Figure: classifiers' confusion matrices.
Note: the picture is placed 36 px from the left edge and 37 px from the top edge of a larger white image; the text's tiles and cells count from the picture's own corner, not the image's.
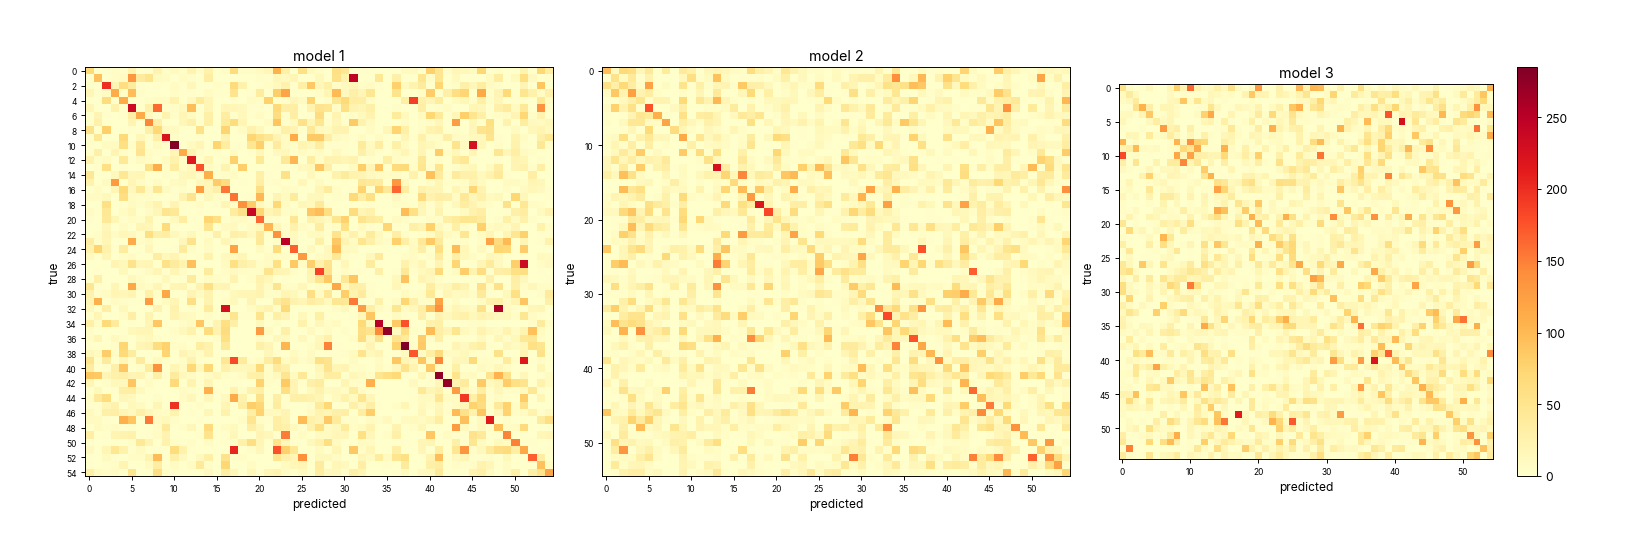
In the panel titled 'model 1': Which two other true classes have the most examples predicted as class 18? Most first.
13, 19
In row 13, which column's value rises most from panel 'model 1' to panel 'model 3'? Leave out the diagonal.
39
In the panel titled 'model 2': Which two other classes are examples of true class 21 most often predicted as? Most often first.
3, 46
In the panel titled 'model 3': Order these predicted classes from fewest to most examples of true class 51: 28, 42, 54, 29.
42, 29, 28, 54
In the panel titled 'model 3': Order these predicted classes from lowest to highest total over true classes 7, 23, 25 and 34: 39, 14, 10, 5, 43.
5, 10, 43, 14, 39
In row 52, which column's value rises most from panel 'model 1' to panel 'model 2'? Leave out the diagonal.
50
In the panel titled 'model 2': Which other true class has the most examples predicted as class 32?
10
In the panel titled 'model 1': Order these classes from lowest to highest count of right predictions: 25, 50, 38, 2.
25, 50, 38, 2
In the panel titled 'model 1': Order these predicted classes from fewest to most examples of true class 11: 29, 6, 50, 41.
29, 50, 6, 41
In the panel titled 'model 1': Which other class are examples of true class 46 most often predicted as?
43
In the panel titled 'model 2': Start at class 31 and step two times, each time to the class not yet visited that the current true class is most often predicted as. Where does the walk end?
44
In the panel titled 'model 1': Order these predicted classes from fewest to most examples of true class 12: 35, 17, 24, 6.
6, 35, 17, 24
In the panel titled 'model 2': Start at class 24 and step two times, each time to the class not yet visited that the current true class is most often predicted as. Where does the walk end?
34
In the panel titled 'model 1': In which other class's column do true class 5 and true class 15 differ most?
8
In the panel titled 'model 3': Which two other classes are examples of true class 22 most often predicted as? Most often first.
6, 25
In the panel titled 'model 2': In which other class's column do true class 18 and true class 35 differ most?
4
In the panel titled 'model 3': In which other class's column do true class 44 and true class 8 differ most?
10
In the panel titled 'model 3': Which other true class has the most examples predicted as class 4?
39
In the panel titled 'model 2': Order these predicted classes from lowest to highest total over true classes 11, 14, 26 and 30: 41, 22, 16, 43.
43, 41, 22, 16
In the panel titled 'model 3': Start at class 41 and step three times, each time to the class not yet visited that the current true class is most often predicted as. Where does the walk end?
43
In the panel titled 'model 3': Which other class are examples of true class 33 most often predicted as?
46
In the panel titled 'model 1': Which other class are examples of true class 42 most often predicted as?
33
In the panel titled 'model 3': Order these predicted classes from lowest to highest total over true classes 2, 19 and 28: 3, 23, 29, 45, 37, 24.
3, 23, 45, 24, 37, 29
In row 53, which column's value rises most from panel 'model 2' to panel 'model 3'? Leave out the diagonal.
1
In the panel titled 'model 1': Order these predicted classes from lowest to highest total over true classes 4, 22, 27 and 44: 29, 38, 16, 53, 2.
16, 53, 29, 2, 38
